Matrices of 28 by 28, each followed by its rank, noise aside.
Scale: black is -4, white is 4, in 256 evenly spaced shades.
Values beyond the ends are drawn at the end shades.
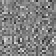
six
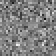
seven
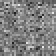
five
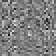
five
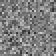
eight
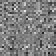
seven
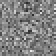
seven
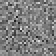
eight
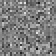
eight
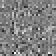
six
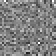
seven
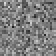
eight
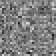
six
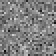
seven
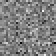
seven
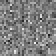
six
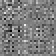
five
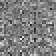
five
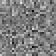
six
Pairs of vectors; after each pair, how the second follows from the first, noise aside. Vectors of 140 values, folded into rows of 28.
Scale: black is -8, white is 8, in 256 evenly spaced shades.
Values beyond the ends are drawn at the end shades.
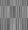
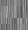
wrapped around, negated.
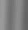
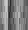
wrapped around, negated, scaled up.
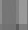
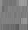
partly zeroed.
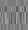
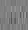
partly zeroed.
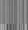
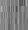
wrapped around, negated.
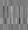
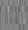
reversed, negated, shrunk.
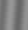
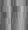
wrapped around, scaled up.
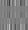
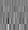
wrapped around, negated.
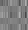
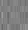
reversed, negated, shrunk.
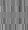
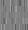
partly zeroed.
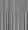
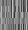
wrapped around, scaled up.
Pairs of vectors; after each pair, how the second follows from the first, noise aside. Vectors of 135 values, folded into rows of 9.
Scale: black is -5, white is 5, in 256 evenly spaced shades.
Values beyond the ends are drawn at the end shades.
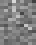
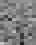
reversed, negated.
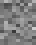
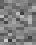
reversed.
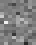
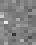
partly zeroed.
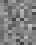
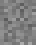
negated, shrunk.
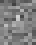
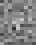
reversed.
